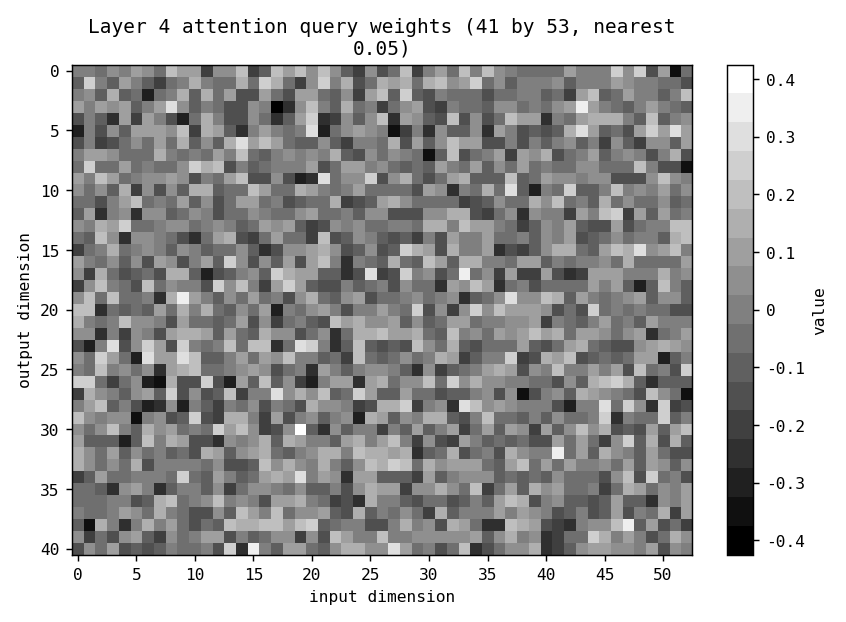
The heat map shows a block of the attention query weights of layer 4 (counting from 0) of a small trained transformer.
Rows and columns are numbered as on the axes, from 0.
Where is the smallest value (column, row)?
17, 3
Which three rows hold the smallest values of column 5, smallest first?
29, 24, 12
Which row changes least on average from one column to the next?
13
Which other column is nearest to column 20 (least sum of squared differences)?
43
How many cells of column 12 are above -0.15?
33
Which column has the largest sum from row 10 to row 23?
9
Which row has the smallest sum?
14
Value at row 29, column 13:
0.15
